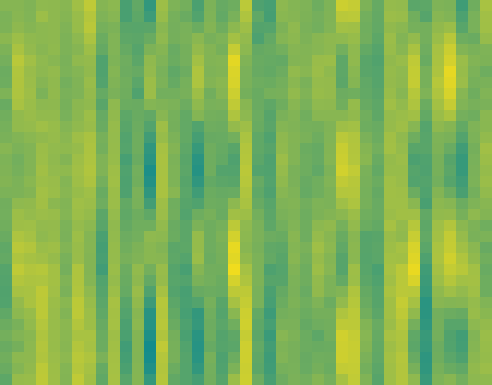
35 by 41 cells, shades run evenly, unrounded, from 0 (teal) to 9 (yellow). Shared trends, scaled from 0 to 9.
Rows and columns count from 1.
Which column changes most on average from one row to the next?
20
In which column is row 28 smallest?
36
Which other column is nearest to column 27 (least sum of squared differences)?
28
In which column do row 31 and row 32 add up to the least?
13
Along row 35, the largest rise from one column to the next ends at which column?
14
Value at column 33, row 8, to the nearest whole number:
5
